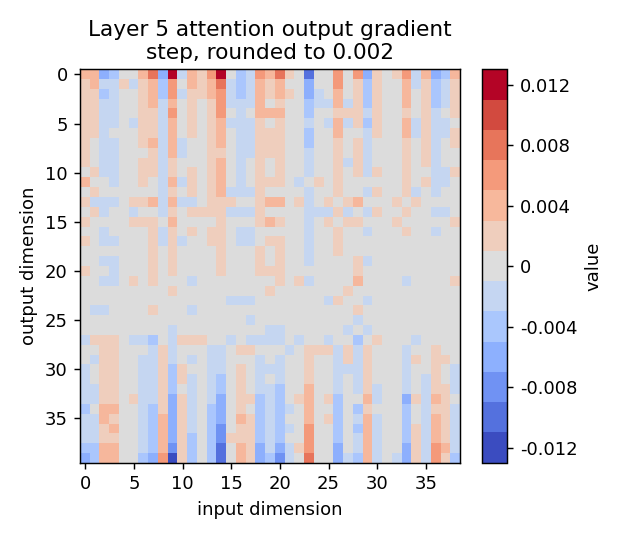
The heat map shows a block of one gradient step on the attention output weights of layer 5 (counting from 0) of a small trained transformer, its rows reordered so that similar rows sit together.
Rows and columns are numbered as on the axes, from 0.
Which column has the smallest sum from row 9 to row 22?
23
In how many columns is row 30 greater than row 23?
11
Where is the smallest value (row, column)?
39, 9
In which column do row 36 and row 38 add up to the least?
14
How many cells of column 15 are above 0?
2
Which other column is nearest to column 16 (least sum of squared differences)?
8
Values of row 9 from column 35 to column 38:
0.002 -0.002 0 0
